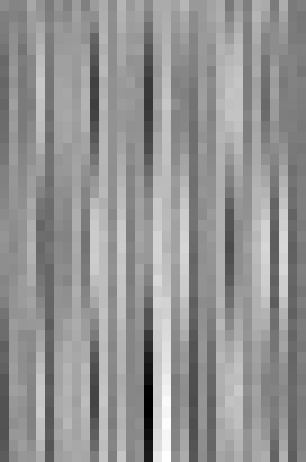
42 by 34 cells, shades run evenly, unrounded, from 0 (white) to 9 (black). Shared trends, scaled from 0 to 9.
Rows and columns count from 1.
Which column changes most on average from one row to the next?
11
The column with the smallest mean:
19
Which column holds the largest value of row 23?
26
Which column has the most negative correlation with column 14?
31
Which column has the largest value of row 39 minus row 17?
17
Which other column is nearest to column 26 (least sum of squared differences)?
5
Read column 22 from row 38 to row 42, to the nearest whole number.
6 6 6 6 6
